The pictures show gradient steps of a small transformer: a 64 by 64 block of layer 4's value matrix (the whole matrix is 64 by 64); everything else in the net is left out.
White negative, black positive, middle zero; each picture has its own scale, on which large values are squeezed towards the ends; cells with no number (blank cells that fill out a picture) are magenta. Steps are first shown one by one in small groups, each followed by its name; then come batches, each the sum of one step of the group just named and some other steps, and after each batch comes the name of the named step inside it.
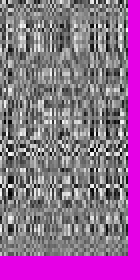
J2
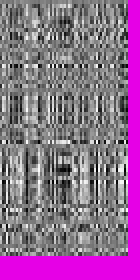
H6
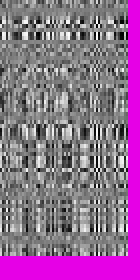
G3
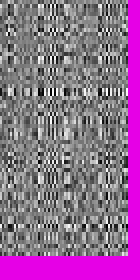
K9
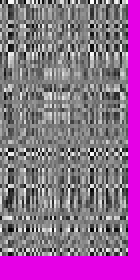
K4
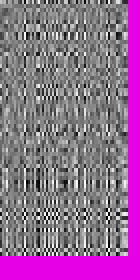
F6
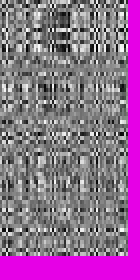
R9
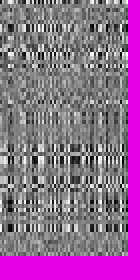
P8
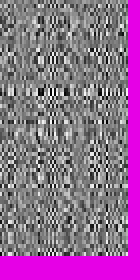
K9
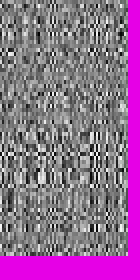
G3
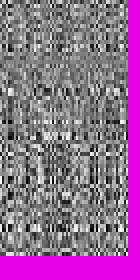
J2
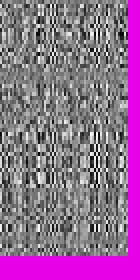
G3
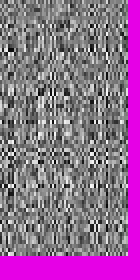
J2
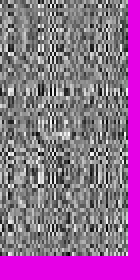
K9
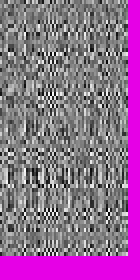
F6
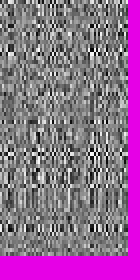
K4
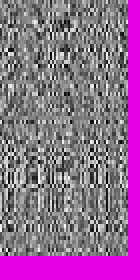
H6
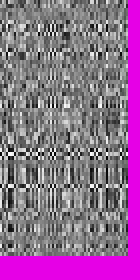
J2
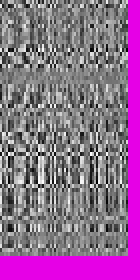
P8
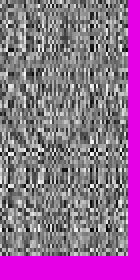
J2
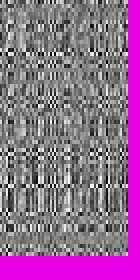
P8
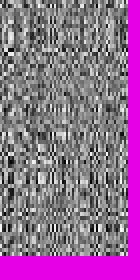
G3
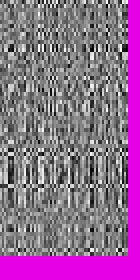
P8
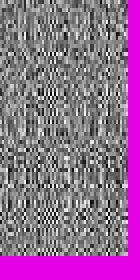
F6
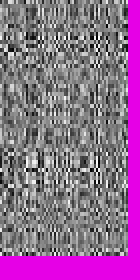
K4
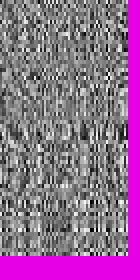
G3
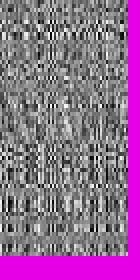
G3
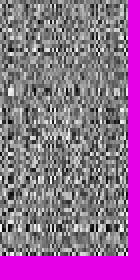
J2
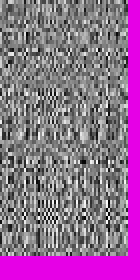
F6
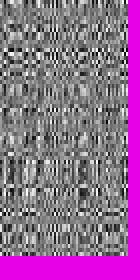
K9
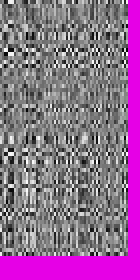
K4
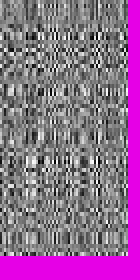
K9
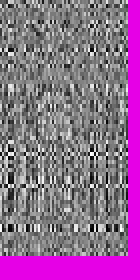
K4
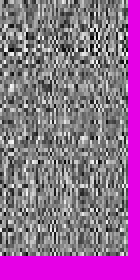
R9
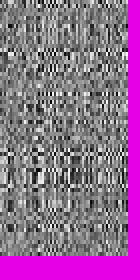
P8
